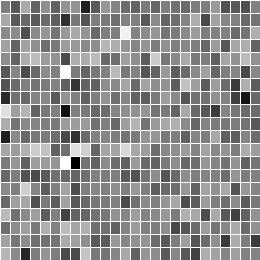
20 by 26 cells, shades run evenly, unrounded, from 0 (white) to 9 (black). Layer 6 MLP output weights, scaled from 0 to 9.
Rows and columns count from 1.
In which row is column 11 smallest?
4
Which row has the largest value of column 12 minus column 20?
2
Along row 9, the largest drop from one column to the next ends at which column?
8
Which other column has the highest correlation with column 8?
13
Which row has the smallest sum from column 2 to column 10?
12
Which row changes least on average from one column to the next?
14
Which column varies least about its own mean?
6
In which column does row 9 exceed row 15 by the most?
7
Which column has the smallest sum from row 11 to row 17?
22
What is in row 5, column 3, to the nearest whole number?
3
